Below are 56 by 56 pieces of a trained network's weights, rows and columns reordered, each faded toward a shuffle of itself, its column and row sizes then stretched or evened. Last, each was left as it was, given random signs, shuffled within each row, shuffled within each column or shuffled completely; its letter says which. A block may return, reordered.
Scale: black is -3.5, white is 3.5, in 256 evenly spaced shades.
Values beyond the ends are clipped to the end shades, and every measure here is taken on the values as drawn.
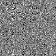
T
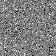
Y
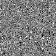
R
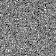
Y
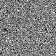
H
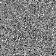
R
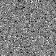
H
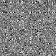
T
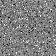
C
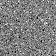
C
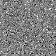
H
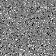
H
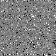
T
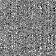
T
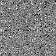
R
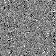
Y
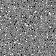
C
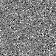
C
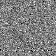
H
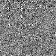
R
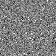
H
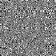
T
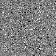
R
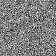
C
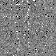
R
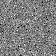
C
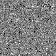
H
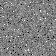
C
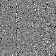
Y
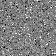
C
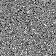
C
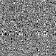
T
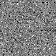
H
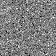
C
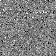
H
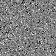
C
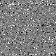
H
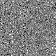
Y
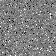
C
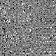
T
